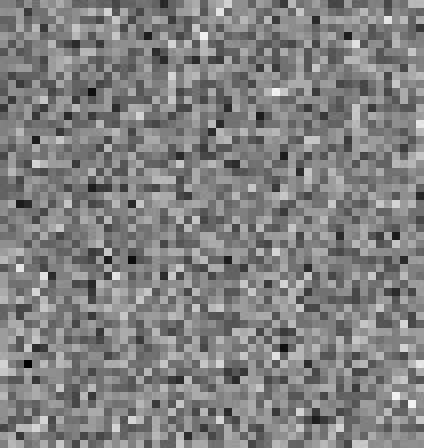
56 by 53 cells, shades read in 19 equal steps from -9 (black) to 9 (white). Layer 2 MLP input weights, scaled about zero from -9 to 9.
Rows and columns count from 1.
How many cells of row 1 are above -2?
33
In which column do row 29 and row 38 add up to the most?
37
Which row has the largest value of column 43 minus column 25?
54
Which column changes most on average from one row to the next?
14
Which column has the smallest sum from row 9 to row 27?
12
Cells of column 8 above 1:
21
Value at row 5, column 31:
-2
